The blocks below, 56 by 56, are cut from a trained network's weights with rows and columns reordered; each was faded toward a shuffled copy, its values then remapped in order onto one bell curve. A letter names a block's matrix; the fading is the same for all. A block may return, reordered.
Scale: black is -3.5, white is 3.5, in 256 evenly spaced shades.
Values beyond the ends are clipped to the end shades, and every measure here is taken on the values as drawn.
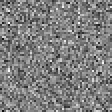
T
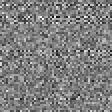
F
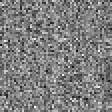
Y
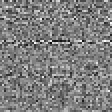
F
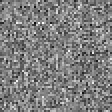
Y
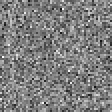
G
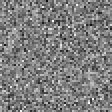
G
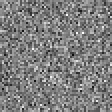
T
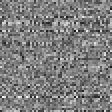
F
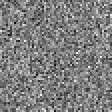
G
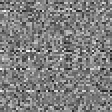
F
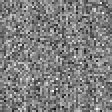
Y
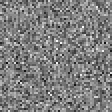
Y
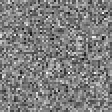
G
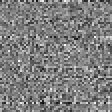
F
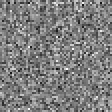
T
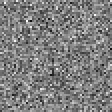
G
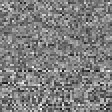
F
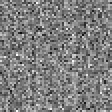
Y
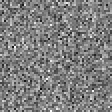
G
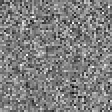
G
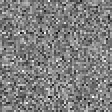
T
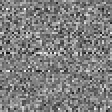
F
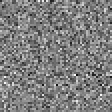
T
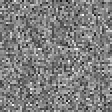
G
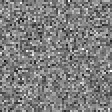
G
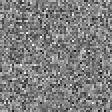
T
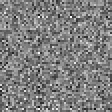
T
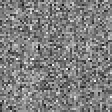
Y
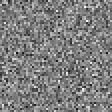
T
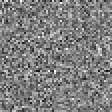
T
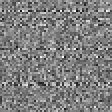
F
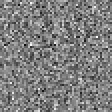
T
